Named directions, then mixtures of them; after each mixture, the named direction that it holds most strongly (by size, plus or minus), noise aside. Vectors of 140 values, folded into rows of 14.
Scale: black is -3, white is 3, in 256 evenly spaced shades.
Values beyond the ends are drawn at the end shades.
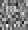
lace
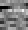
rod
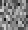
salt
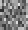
salt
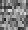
salt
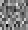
lace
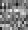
lace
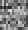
salt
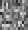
salt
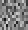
lace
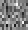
lace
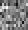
lace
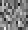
salt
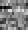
rod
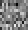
lace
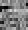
rod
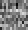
lace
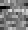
rod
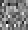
lace
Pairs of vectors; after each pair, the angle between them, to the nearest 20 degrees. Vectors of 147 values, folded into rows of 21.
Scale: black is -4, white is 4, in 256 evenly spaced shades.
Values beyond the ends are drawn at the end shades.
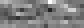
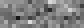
40 degrees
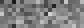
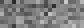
20 degrees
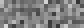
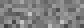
120 degrees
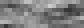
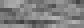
120 degrees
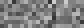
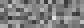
140 degrees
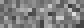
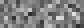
20 degrees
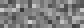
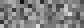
100 degrees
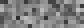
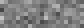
140 degrees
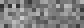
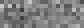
160 degrees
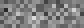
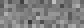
80 degrees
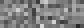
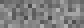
60 degrees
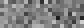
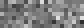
160 degrees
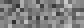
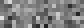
120 degrees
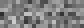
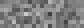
40 degrees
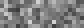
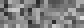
160 degrees
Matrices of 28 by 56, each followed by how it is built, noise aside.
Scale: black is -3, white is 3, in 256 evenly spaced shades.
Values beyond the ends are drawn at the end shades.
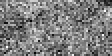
smooth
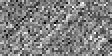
Hankel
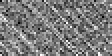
Toeplitz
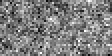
smooth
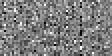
uneven columns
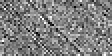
Toeplitz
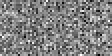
repeating rows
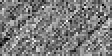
Hankel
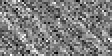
Toeplitz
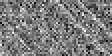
Toeplitz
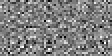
low rank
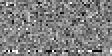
uneven rows
